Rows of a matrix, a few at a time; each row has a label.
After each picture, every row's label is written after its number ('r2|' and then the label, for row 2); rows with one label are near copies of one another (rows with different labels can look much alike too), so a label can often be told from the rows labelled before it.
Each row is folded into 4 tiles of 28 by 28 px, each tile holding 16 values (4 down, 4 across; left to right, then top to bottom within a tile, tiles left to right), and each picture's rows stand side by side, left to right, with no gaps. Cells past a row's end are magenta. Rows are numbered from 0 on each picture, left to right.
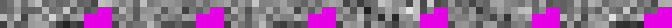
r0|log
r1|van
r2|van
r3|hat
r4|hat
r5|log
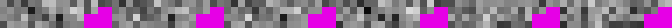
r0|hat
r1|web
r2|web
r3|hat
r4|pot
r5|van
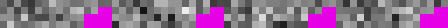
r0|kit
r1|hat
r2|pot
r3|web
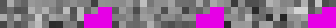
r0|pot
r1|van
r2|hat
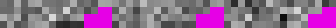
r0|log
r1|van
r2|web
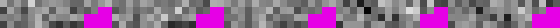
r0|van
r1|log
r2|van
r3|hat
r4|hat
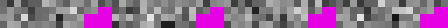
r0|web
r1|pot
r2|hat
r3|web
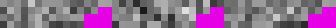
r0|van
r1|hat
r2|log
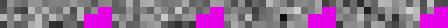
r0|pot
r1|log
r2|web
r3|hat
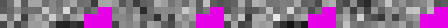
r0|log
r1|hat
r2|log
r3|kit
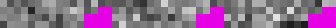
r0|hat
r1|kit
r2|log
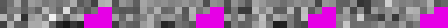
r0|log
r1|pot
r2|pot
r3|kit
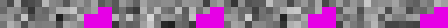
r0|web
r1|pot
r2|web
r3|van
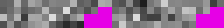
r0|log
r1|kit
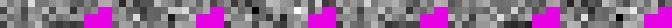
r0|van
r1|web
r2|hat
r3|van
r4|log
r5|web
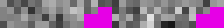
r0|hat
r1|pot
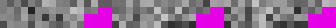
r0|hat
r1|log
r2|van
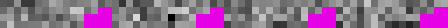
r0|kit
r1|web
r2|pot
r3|van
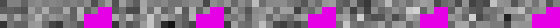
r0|pot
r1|pot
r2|van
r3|kit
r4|web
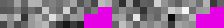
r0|log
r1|web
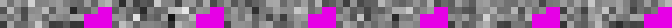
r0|van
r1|web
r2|hat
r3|web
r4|pot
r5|van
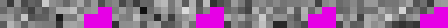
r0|web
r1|hat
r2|pot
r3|log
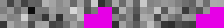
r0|hat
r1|van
